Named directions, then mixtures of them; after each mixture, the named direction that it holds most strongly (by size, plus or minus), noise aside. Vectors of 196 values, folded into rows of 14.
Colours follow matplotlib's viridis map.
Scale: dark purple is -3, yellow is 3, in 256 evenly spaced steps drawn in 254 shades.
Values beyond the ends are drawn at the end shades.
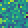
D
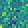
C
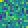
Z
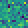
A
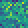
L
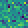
A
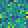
D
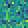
A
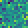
D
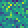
L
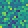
C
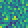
C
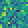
C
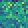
L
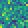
C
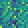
C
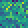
L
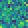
A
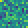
Z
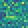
Z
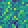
C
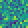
C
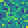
Z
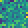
D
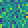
D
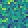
D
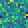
D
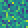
Z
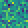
Z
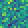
C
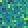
A
